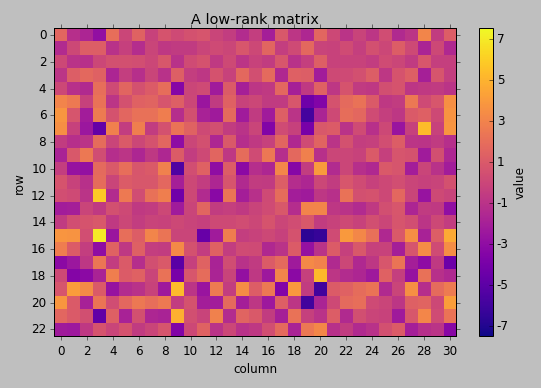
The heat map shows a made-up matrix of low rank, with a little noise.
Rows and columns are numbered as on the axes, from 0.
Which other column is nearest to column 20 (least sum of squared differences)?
11
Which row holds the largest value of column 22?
15
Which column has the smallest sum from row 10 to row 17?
9
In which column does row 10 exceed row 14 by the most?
20
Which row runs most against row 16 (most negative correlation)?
17
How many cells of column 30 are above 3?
6
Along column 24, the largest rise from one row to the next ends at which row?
19
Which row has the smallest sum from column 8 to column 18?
10
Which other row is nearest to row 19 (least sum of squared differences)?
3
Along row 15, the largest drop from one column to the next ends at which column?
4
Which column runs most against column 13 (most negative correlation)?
12
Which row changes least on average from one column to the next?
14
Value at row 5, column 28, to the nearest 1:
0
